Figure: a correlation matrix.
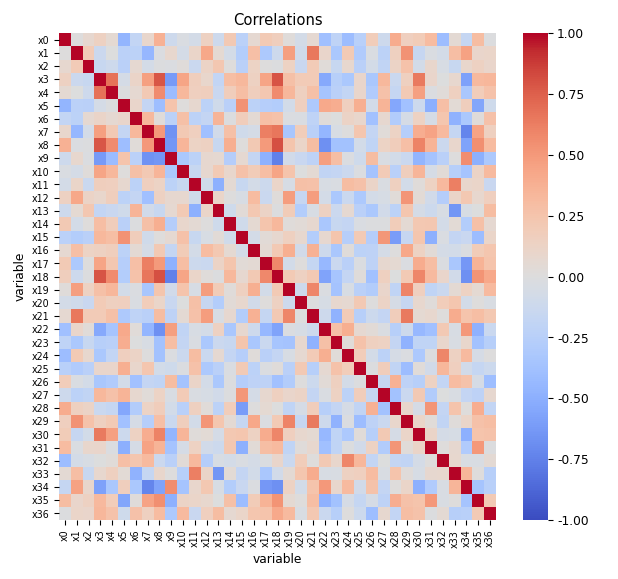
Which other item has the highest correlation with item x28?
x31
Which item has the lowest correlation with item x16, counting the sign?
x23
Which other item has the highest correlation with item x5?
x15
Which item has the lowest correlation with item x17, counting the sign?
x34
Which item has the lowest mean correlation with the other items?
x9
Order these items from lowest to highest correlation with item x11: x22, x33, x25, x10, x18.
x10, x22, x18, x25, x33
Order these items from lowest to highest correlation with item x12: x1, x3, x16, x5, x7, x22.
x7, x5, x22, x3, x16, x1
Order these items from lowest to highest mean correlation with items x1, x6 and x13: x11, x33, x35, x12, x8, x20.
x33, x11, x20, x8, x35, x12
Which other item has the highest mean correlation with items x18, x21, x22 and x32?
x24
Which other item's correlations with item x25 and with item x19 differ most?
x29
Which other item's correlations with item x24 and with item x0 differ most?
x32
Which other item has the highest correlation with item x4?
x3
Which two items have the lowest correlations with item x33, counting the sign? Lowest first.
x13, x6
